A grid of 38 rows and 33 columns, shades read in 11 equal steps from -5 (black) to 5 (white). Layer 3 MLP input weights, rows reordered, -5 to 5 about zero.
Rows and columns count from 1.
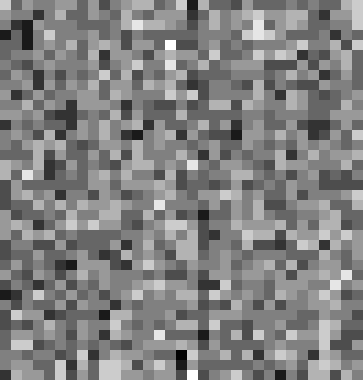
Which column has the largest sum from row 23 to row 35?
30
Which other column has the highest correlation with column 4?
13
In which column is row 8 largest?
10
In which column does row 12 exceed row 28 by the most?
17
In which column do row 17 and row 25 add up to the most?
18
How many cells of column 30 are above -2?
29
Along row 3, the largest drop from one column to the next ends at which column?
25
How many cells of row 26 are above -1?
18
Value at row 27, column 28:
-2
